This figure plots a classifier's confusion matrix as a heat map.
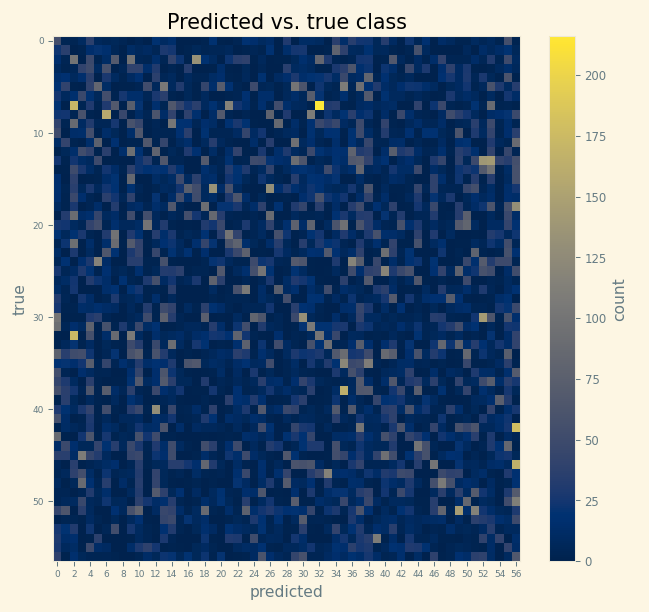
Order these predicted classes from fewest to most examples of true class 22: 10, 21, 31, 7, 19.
31, 19, 10, 21, 7
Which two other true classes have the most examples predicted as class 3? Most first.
45, 48
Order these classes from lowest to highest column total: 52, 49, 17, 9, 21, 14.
17, 21, 52, 49, 14, 9
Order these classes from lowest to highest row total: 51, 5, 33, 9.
9, 33, 5, 51
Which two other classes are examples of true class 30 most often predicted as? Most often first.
52, 0
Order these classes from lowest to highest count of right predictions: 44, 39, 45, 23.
39, 45, 23, 44
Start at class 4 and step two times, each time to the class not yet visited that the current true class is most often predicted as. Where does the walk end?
35
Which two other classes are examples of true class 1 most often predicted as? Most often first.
34, 44
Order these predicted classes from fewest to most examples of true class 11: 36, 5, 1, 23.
23, 36, 1, 5
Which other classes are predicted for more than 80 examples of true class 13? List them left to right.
29, 52, 53
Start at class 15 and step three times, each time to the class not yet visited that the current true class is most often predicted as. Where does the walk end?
53
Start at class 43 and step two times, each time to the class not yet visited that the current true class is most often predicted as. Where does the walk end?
55
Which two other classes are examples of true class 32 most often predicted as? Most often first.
2, 9
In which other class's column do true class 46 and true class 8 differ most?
6
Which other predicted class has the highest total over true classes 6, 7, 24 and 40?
32
